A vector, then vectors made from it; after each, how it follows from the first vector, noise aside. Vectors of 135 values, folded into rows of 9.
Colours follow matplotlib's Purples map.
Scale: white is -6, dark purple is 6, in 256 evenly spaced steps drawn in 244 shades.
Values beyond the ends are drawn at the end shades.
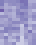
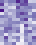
scaled up.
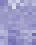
reversed, partly zeroed.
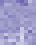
partly zeroed.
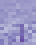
negated, partly zeroed.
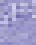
reversed, partly zeroed.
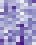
negated, scaled up.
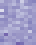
negated, partly zeroed.
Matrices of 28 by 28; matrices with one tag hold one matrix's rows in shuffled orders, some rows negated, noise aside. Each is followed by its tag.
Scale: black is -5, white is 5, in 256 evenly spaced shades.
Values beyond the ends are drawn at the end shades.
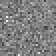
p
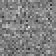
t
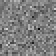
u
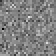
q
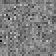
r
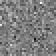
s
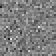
r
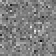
s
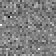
r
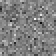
s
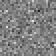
u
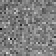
r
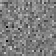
p
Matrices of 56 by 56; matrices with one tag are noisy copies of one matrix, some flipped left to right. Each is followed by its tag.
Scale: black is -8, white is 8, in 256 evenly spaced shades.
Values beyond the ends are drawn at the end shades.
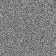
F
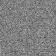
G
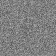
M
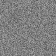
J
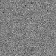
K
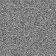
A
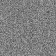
M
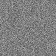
J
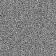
J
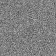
M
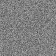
J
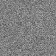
A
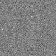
K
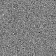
J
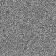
M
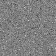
J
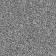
M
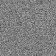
A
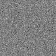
J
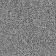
M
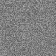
K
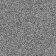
A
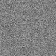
K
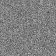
M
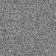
A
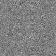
K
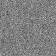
M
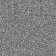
J
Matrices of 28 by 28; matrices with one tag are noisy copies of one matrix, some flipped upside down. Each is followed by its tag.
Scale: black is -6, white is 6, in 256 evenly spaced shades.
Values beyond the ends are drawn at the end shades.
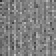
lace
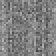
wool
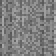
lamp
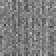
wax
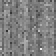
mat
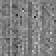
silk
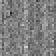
mat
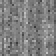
mat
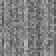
mat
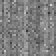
mat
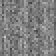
mat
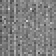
lace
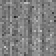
silk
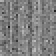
silk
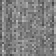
lamp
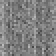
wool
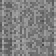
lamp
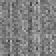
silk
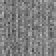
wax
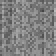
lamp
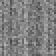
mat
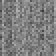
lamp
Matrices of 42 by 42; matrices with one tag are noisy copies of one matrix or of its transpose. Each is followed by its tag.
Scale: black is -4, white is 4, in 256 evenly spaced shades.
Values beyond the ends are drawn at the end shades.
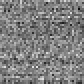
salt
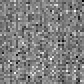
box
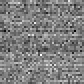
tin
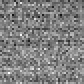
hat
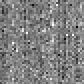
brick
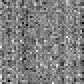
salt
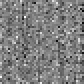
salt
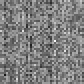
tin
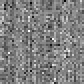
tin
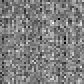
brick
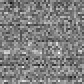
brick
